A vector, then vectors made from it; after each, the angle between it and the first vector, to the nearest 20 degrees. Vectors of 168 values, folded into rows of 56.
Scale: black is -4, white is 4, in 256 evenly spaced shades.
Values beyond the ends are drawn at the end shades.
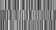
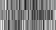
140 degrees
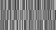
40 degrees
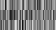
60 degrees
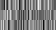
160 degrees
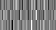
100 degrees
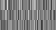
60 degrees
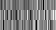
80 degrees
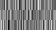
160 degrees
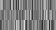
80 degrees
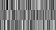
120 degrees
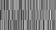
140 degrees
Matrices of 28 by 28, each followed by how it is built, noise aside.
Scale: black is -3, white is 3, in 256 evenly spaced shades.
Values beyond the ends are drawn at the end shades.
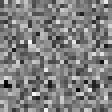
repeating columns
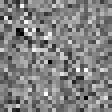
banded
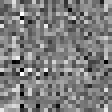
low rank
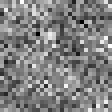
smooth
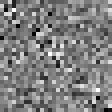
banded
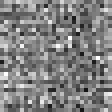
blocks
